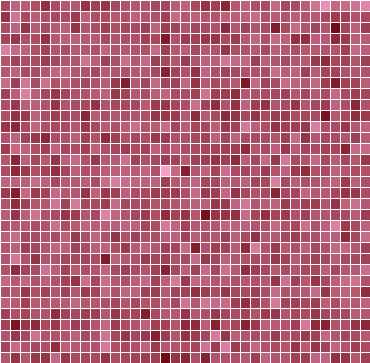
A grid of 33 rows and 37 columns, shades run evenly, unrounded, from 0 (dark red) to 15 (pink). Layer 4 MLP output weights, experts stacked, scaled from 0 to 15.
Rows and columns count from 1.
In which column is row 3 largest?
30
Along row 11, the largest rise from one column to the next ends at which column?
34
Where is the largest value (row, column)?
16, 17
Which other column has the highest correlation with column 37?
33
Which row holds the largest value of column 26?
23
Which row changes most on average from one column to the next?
8
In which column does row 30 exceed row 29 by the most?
15
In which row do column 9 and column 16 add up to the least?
11
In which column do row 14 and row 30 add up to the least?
25
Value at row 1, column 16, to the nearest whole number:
6
